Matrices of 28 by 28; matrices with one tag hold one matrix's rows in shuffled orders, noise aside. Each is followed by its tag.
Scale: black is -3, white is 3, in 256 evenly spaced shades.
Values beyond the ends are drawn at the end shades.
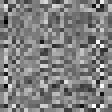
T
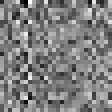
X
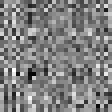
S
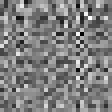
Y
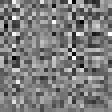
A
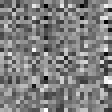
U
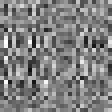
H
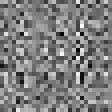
Y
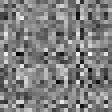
Y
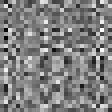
T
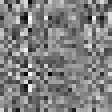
X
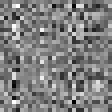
A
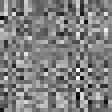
Y
